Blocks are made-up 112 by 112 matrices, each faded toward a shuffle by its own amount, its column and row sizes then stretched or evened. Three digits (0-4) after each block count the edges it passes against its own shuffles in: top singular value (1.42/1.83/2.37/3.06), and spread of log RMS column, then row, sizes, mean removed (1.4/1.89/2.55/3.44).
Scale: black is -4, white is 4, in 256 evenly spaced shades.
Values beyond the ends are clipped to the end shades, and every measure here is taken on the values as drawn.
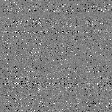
1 1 3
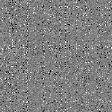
2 3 2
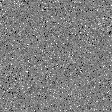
0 0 1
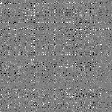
3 3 3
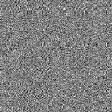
3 1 1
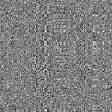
3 2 1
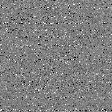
0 1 3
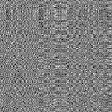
4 2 2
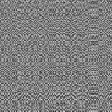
4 2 4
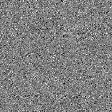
1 0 2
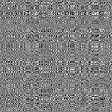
4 2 4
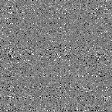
2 2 3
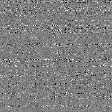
2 1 4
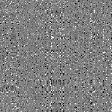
3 3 1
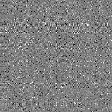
3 1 2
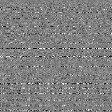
3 0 4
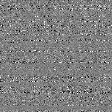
0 2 4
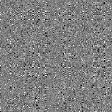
3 3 2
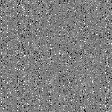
2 3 0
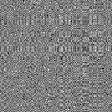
4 2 0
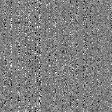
0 4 0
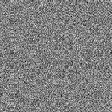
3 0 0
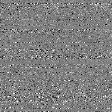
0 1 4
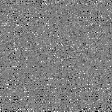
1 1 3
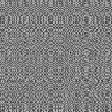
4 1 4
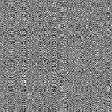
4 3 0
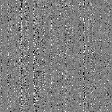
2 4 0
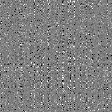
3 3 1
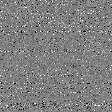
0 0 3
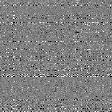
3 2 4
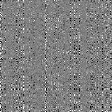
3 4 2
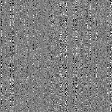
3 4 1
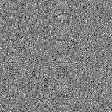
3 0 0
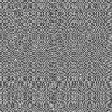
4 2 3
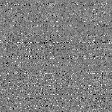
2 1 3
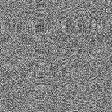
3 0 0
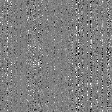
1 4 0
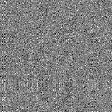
3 2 0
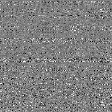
1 1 4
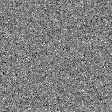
0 0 0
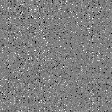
2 2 1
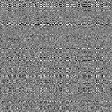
4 2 4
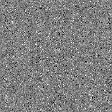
1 2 1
